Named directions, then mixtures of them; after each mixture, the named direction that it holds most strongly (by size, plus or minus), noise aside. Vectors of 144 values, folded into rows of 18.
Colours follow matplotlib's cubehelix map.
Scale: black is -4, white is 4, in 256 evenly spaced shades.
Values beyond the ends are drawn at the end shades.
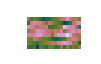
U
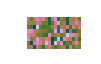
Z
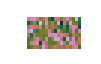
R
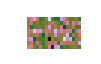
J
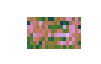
U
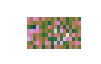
Z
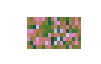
Z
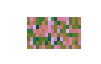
Z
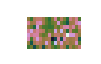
Z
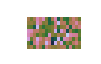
Z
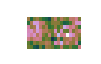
U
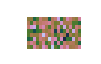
J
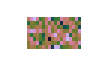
J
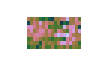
U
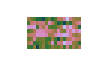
U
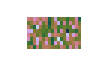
Z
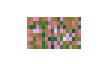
J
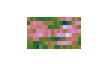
U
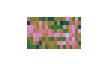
U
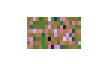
J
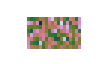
R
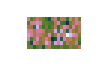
Z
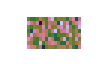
R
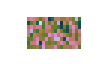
R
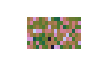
J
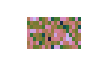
J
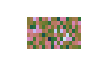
J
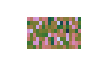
R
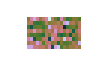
J
